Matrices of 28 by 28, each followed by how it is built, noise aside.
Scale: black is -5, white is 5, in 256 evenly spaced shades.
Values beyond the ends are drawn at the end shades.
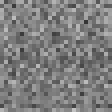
repeating columns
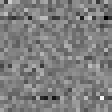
uneven rows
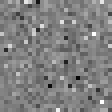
sparse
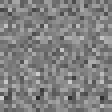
repeating columns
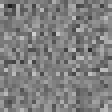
low rank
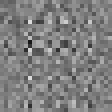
low rank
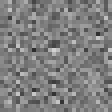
low rank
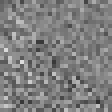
lower triangular
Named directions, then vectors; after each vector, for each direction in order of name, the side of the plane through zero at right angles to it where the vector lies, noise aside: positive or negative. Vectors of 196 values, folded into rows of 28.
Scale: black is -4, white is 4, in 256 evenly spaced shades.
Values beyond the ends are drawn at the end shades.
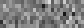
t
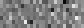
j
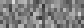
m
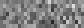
positive, negative, positive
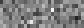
negative, negative, negative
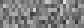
negative, negative, positive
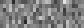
negative, negative, positive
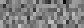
positive, positive, negative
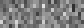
negative, negative, negative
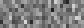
positive, positive, positive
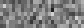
positive, negative, positive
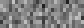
positive, positive, positive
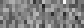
negative, positive, positive
